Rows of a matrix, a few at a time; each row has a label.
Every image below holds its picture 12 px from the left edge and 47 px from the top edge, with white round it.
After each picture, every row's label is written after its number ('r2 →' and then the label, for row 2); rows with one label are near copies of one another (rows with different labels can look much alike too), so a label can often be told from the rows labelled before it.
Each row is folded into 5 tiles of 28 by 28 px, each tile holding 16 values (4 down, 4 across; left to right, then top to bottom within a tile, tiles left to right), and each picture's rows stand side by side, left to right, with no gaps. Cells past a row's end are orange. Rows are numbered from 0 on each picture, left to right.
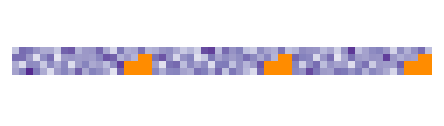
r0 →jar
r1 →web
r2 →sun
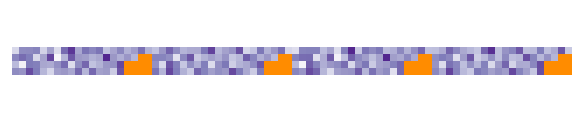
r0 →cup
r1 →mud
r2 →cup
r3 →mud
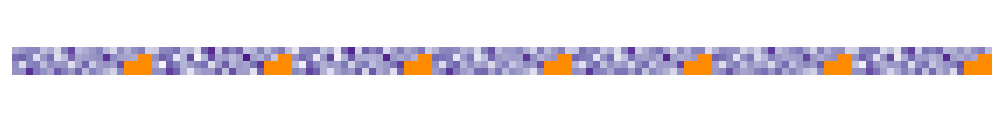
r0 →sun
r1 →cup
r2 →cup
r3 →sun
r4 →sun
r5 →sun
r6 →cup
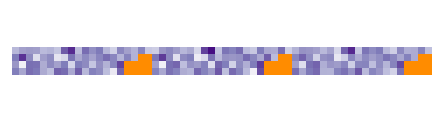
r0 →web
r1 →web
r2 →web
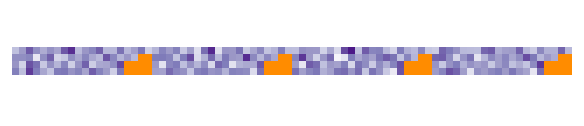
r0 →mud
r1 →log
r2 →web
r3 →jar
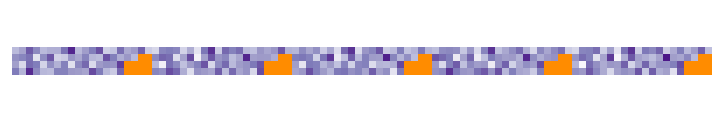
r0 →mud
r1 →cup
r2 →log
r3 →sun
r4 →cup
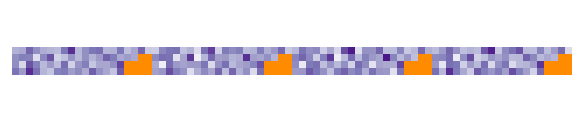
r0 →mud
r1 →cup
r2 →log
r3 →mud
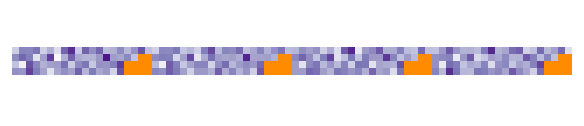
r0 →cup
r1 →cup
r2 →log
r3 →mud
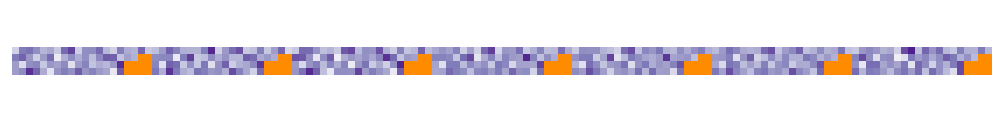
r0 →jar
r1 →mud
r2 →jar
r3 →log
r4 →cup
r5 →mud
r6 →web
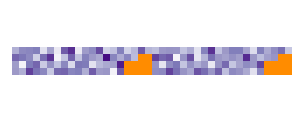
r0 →log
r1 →sun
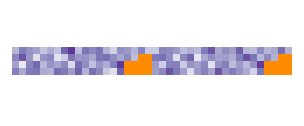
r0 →web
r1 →jar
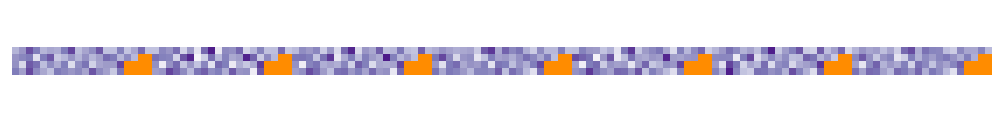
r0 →mud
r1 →log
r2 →log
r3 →web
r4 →sun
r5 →mud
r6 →web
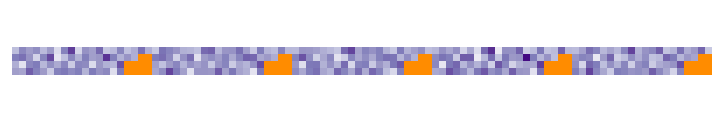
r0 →log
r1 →jar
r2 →web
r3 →log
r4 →mud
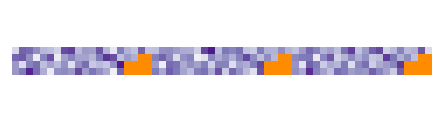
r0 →jar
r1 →web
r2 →mud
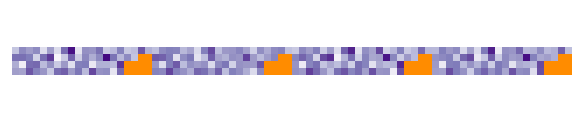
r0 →log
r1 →sun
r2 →log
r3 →log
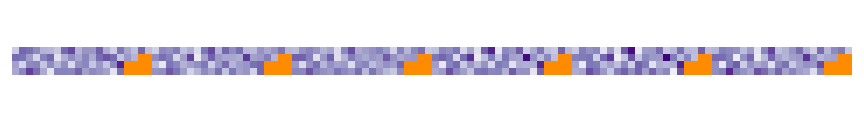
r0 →jar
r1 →cup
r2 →sun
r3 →log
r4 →log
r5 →sun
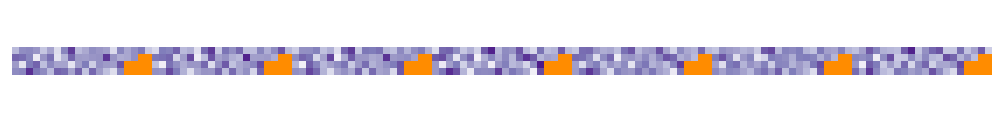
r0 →sun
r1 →cup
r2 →cup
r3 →jar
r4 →jar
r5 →web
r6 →mud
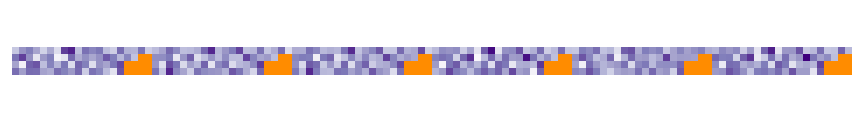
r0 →web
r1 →mud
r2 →mud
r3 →log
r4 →cup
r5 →log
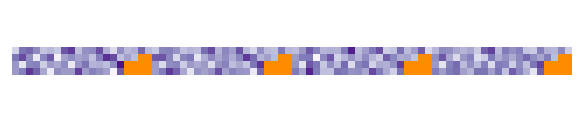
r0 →jar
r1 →jar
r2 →mud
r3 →web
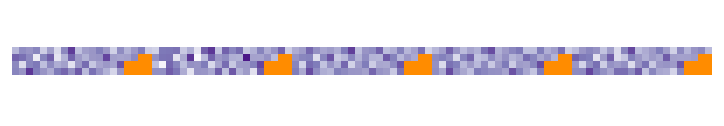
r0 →sun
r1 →cup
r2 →mud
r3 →mud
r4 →sun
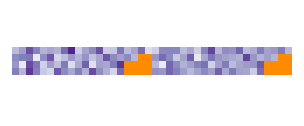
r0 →mud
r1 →cup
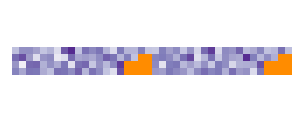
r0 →web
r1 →log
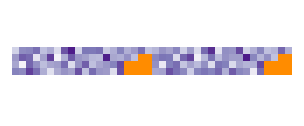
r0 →cup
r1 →log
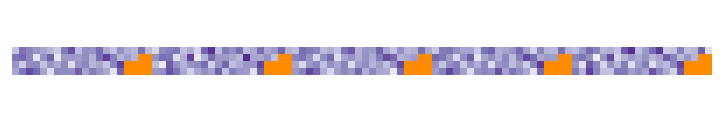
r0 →jar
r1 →cup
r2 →jar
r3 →jar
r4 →mud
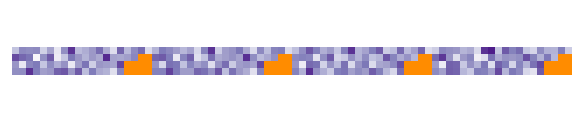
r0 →sun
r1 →sun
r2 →mud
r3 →web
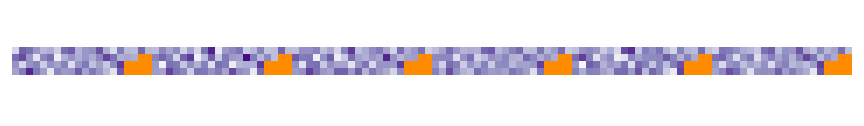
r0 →jar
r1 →log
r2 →sun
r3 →mud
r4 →web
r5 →jar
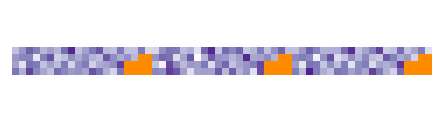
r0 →mud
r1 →cup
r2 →mud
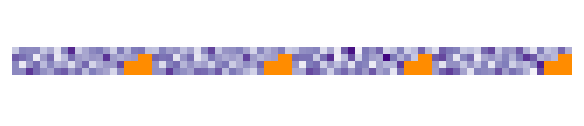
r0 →sun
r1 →sun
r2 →log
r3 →jar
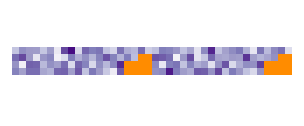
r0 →web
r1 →sun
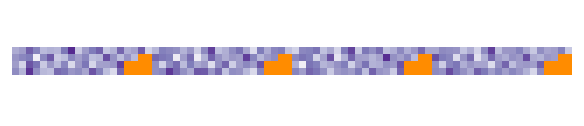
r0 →mud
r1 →sun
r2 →cup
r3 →sun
